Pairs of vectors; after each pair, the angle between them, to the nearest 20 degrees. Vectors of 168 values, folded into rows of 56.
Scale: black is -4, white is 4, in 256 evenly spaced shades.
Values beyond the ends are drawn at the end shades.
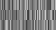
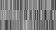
160 degrees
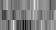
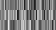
120 degrees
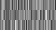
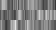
60 degrees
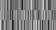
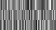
140 degrees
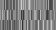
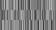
140 degrees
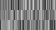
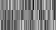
140 degrees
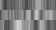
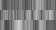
20 degrees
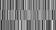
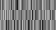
80 degrees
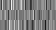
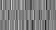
20 degrees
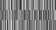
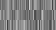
60 degrees
